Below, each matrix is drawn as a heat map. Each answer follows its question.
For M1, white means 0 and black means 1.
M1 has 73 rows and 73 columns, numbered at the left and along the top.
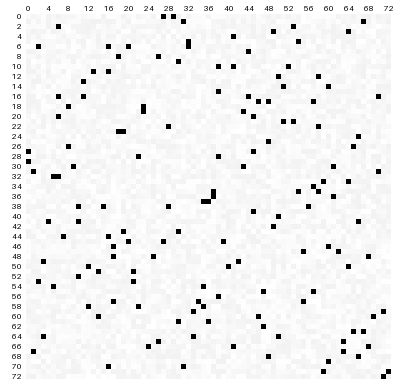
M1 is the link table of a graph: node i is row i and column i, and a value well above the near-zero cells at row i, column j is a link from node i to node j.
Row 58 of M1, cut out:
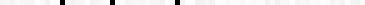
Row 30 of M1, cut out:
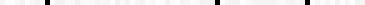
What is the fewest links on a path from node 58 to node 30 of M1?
5
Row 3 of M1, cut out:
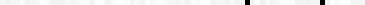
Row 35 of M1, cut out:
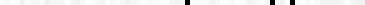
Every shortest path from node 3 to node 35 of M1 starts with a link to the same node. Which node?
node 64
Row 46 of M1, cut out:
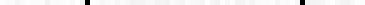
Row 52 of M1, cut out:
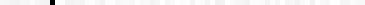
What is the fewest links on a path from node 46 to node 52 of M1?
7
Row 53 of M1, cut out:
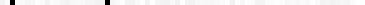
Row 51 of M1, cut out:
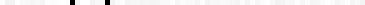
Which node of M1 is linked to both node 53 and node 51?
node 21
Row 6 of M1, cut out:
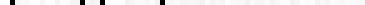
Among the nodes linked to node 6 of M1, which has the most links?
node 16
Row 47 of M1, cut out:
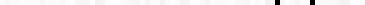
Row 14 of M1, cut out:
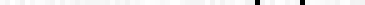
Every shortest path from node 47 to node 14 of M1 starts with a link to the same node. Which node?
node 55
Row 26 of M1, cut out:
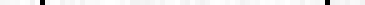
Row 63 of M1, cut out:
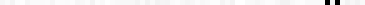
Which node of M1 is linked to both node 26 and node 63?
node 65
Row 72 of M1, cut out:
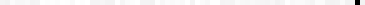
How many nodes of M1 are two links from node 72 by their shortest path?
1
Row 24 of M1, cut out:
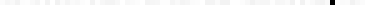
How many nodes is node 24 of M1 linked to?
1
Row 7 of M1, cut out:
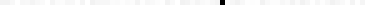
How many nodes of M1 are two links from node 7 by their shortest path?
1
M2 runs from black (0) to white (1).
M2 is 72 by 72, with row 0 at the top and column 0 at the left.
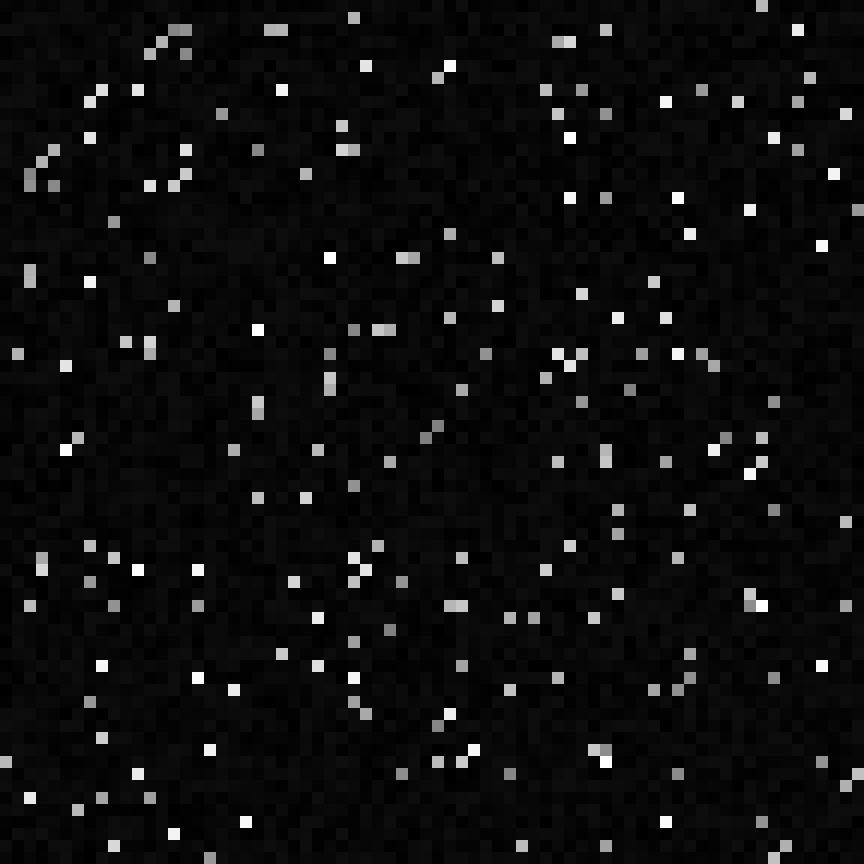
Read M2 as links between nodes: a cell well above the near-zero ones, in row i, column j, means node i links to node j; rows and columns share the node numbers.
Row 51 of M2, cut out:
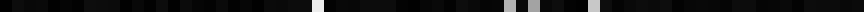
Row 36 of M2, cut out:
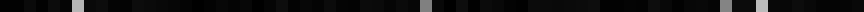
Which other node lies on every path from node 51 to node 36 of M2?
node 63
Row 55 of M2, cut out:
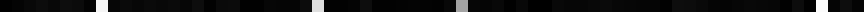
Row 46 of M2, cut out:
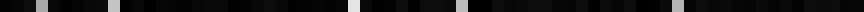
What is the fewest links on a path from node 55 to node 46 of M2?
2
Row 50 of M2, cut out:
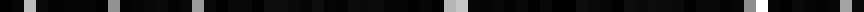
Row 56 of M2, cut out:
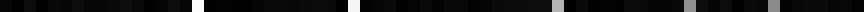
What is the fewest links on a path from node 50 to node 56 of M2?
2
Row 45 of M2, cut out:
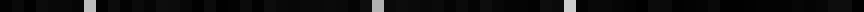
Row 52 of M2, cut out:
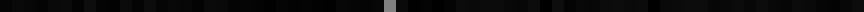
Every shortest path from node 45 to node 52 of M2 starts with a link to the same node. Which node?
node 31
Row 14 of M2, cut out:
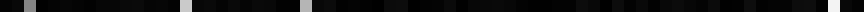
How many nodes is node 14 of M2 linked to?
4
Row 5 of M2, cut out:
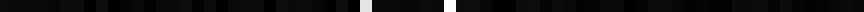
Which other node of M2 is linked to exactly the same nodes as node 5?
node 59
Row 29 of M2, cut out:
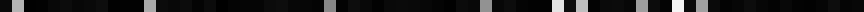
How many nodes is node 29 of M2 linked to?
9
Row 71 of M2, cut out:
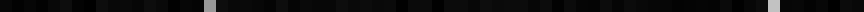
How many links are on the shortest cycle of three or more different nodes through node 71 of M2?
7
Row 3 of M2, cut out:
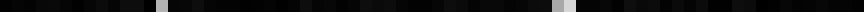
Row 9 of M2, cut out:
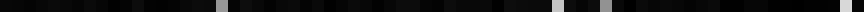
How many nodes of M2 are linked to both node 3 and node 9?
1
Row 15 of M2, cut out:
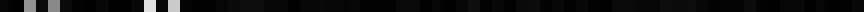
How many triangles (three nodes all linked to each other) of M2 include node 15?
2
